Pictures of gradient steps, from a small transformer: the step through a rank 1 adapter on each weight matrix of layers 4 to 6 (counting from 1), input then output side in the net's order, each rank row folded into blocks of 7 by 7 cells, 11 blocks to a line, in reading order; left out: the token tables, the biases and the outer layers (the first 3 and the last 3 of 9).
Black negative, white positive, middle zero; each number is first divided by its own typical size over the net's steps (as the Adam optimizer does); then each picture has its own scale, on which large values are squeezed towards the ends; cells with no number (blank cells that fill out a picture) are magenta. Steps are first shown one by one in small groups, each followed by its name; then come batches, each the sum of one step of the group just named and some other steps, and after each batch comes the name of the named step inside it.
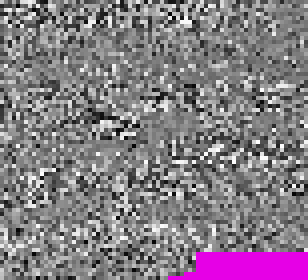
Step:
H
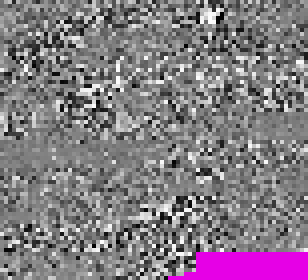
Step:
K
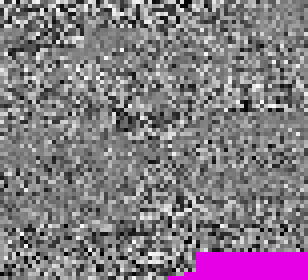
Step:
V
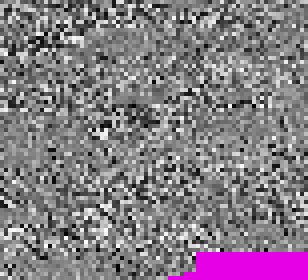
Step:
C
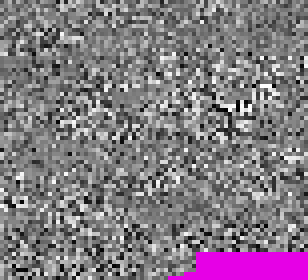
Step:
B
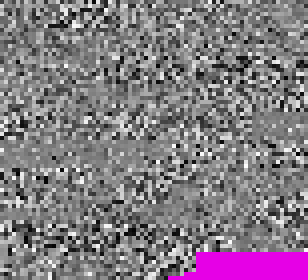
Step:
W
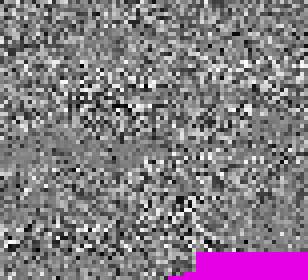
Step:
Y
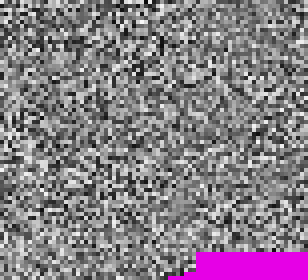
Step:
H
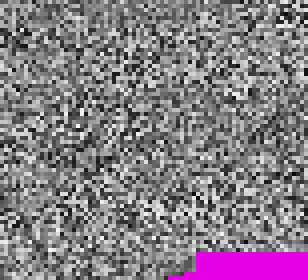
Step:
Y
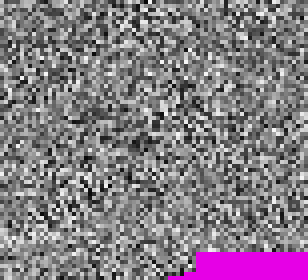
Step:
H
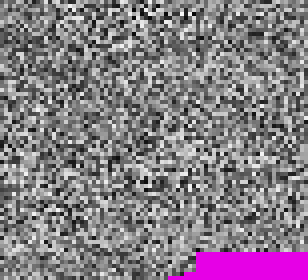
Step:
C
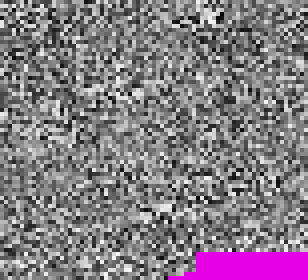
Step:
K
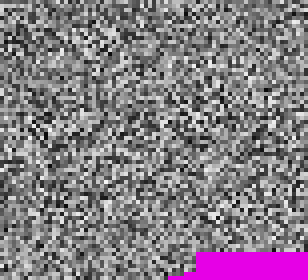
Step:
C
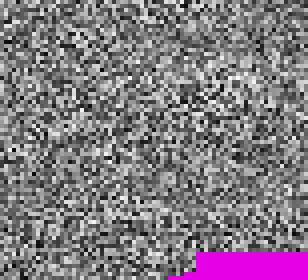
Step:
V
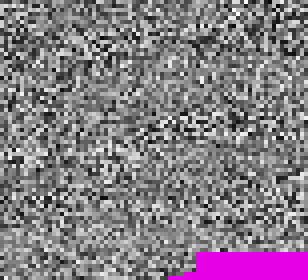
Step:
C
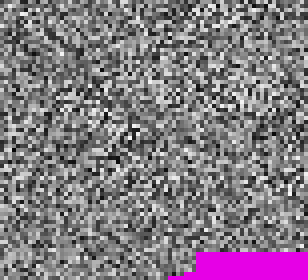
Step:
B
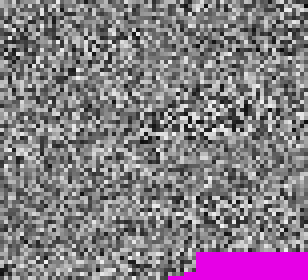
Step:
V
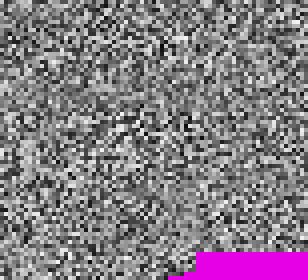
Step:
W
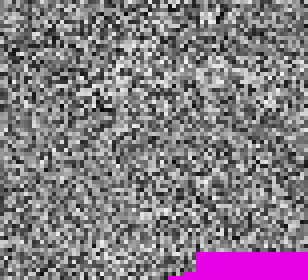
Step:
K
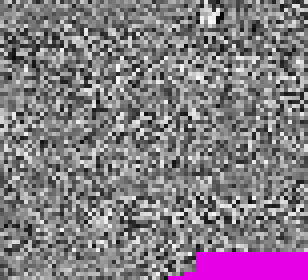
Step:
K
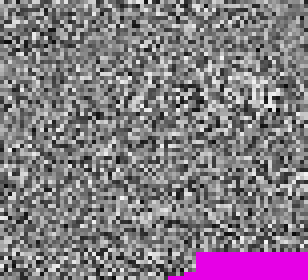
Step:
V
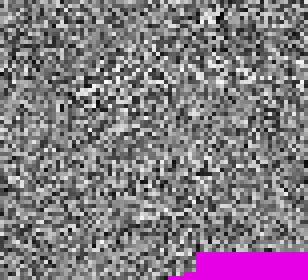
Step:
K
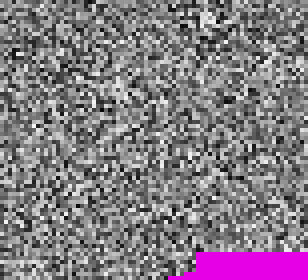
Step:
K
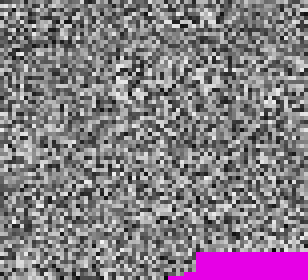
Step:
K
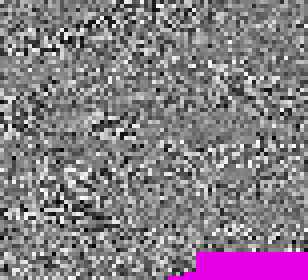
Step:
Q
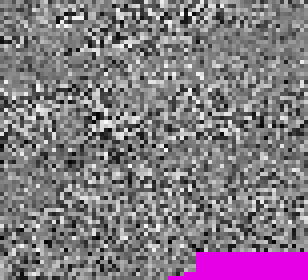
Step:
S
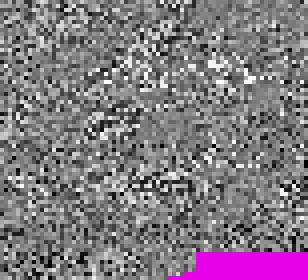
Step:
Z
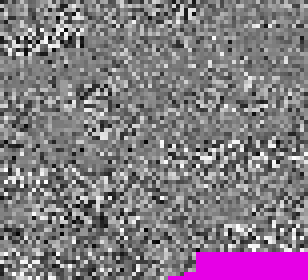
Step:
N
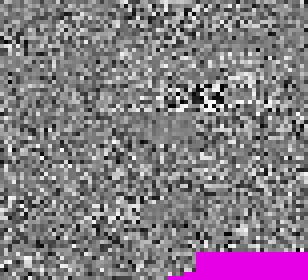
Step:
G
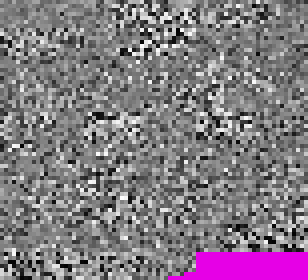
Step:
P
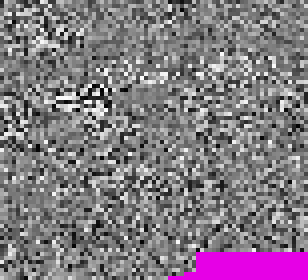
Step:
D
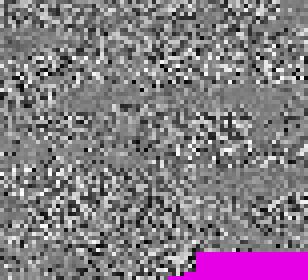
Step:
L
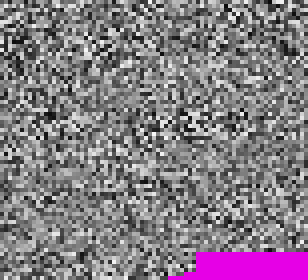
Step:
Z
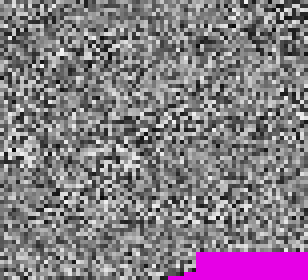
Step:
G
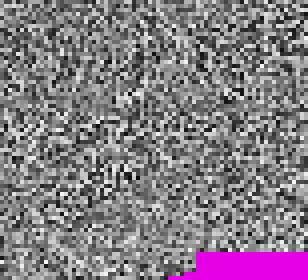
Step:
Q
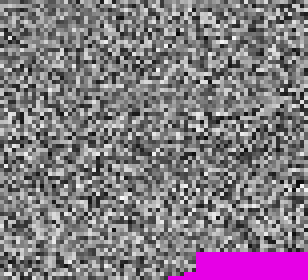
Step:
P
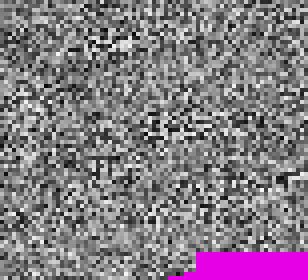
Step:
S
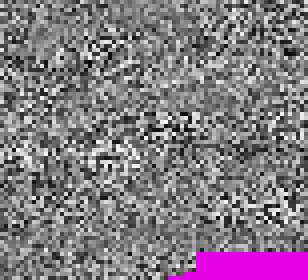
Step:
Z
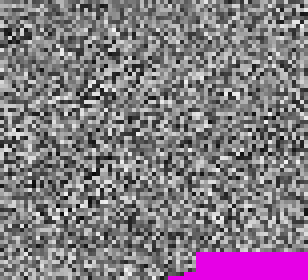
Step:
D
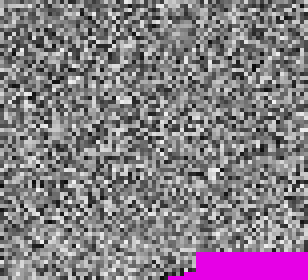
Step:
Q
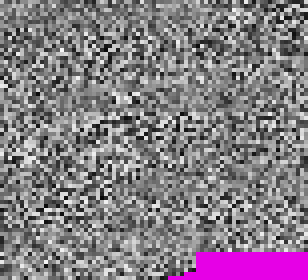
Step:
Q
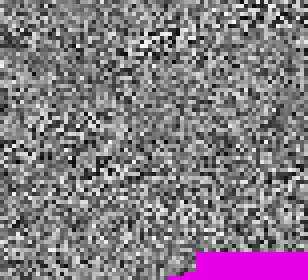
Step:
P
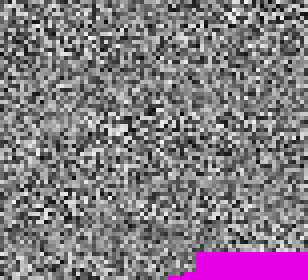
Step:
N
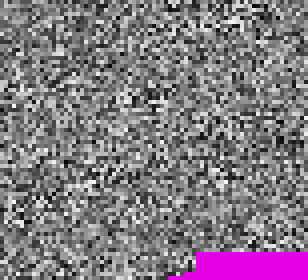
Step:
P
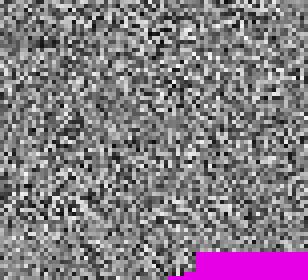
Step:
L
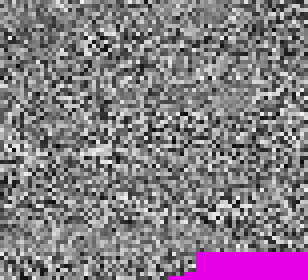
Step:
P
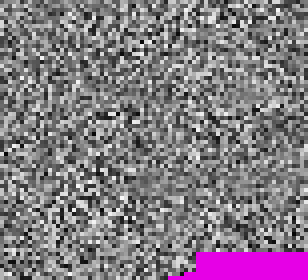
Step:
P
